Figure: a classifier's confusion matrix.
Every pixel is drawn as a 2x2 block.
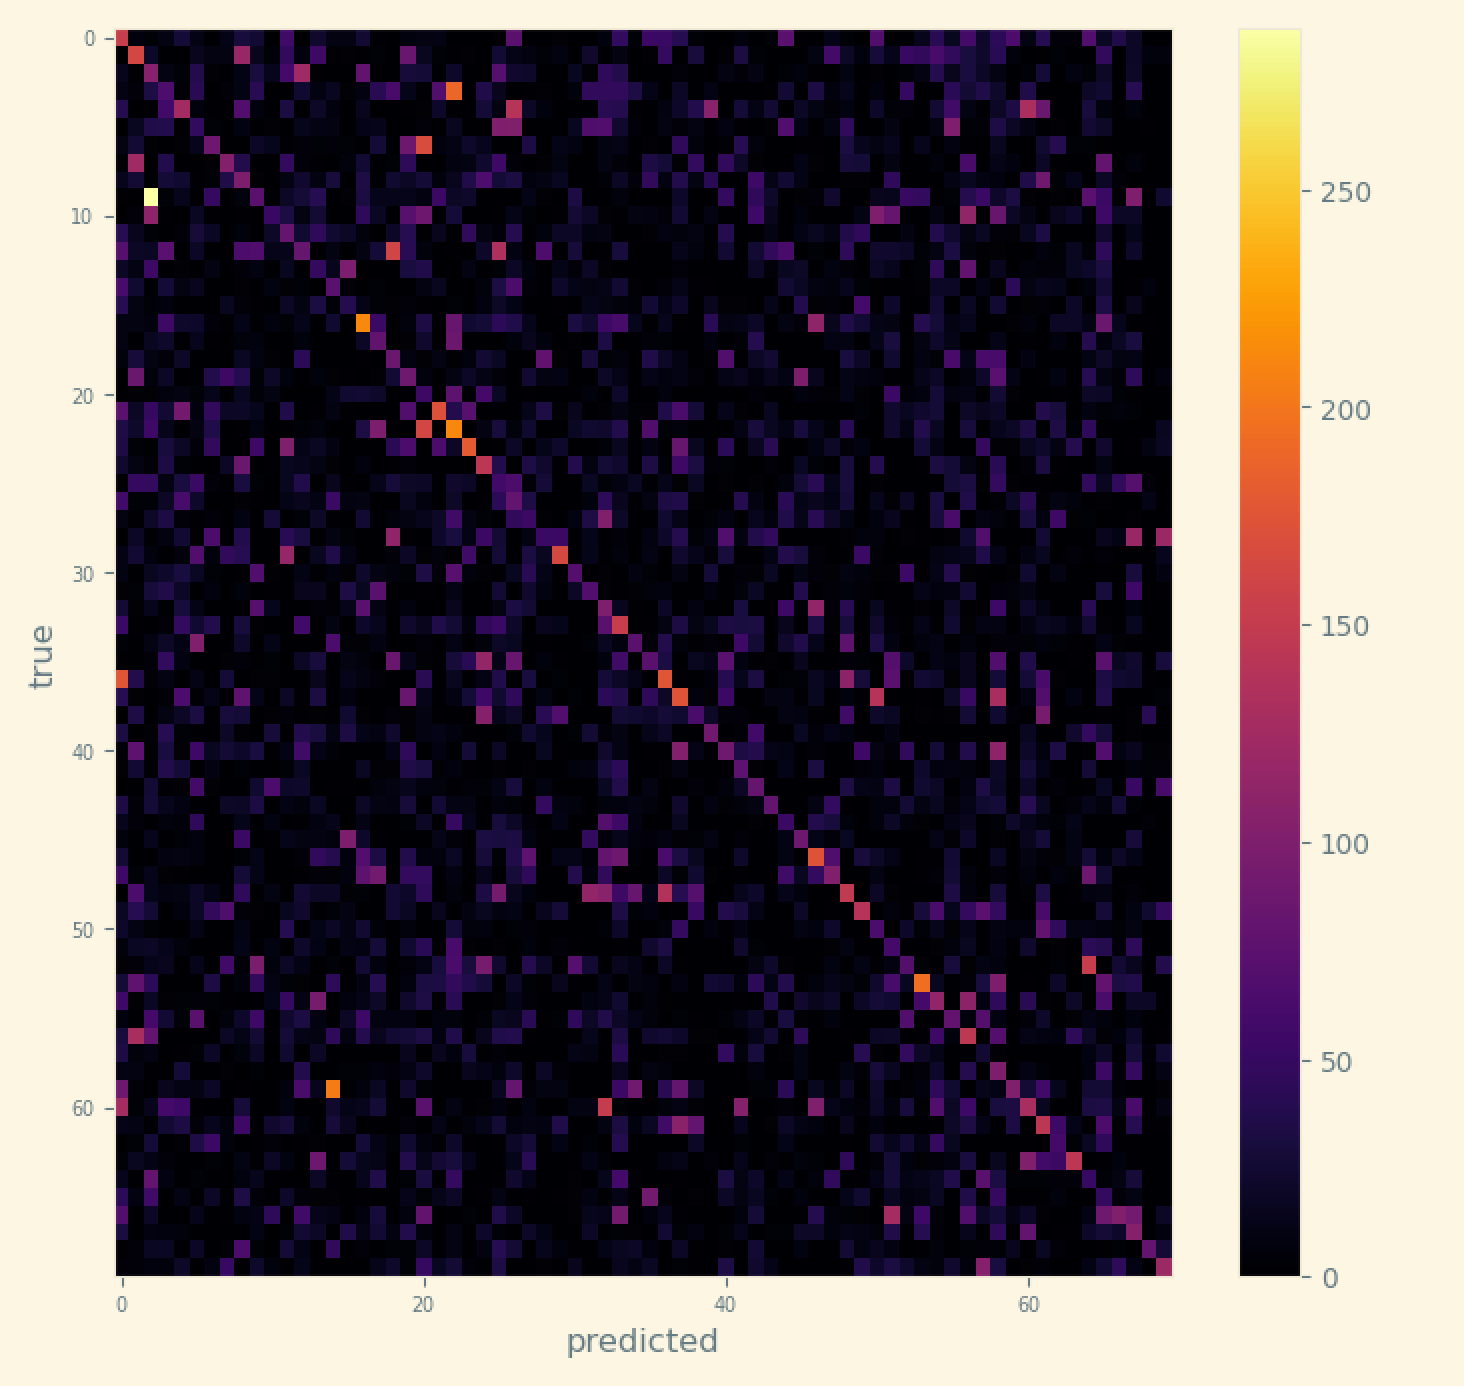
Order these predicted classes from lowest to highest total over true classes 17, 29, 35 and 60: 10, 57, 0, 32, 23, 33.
10, 57, 33, 23, 0, 32
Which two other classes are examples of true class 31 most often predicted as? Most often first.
17, 67
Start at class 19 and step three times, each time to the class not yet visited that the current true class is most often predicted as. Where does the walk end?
49
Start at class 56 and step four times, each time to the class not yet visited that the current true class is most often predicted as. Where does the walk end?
37
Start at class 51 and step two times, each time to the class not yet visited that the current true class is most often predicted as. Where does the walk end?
20
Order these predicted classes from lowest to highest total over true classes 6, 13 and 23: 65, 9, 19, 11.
65, 9, 11, 19
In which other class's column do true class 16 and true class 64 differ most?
46
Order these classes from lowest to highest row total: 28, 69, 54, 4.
69, 54, 28, 4
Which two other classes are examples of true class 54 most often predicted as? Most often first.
56, 13
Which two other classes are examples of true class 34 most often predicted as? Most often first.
5, 48
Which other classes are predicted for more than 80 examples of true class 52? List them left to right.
9, 24, 64
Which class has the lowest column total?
68
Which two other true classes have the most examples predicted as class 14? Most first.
59, 34
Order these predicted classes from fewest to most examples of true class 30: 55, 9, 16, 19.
19, 16, 55, 9
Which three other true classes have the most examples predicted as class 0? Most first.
36, 60, 59
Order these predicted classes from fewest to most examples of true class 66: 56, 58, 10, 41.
41, 58, 10, 56
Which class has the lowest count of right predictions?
57
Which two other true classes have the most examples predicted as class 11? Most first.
29, 23
